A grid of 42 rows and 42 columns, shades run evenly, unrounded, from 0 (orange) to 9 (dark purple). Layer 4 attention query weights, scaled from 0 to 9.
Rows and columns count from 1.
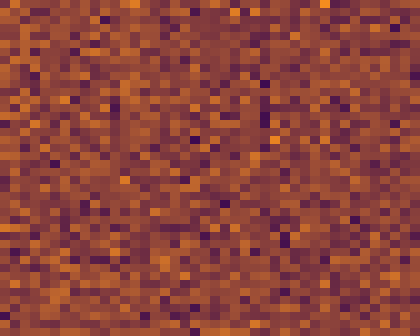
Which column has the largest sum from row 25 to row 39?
36
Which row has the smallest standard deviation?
25
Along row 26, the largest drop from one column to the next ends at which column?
10
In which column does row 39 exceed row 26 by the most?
20
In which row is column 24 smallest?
2
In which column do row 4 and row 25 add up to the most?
40
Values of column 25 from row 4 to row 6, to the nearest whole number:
6 5 6
